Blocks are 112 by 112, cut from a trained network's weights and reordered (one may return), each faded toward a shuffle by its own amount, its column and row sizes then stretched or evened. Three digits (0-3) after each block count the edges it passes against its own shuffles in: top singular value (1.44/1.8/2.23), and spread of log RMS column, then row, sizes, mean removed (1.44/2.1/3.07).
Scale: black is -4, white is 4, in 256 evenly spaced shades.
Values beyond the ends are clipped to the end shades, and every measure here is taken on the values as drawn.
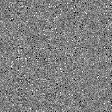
2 2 0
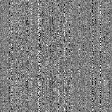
2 3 0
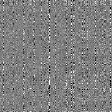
3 3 1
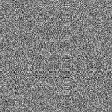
3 0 1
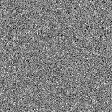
1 0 0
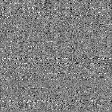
1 0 3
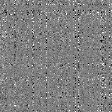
0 3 2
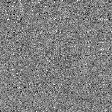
1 1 2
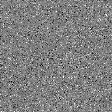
1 0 1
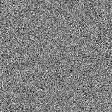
1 1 0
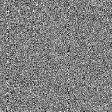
2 2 0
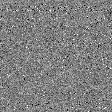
0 0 1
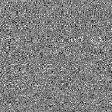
2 1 2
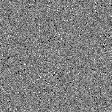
1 1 0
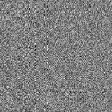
3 2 0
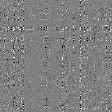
2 3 2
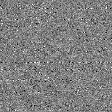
1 0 2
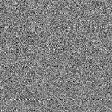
2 0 2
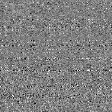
0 1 3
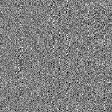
2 2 0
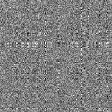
3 2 1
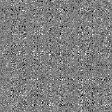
0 3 2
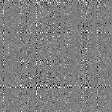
3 3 2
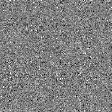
0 2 2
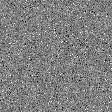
0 0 0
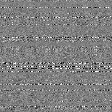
2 0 3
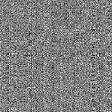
3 2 2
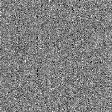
1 1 1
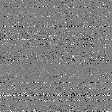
2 1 3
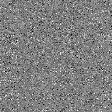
1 1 1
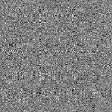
3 2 2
